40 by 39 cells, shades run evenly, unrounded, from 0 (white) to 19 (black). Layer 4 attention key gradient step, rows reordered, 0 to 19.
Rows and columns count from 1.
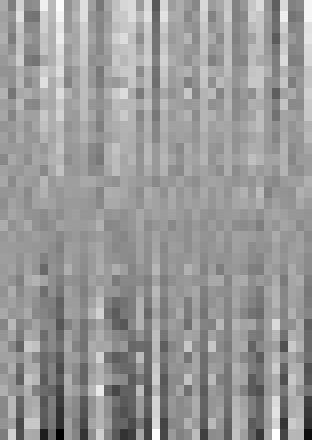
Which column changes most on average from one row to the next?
24
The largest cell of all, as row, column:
40, 8
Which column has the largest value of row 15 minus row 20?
13
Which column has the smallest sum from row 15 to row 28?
20
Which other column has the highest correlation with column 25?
2
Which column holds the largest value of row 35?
36
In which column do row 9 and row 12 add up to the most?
35
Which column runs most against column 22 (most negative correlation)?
4
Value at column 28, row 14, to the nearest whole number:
8
